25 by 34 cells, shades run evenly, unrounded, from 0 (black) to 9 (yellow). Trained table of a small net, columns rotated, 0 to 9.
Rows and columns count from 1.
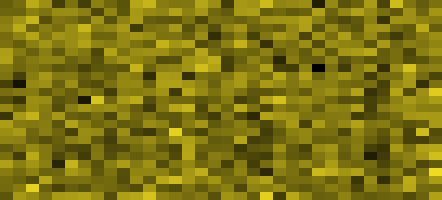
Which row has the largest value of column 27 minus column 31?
5
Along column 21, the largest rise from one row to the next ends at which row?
23
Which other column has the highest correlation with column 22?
3
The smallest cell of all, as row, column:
9, 25
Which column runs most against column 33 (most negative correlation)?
6
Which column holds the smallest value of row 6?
21
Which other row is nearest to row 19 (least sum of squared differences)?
20
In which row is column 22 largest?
13
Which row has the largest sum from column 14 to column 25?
11
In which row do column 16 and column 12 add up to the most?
1
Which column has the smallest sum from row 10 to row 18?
29
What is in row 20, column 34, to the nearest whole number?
8
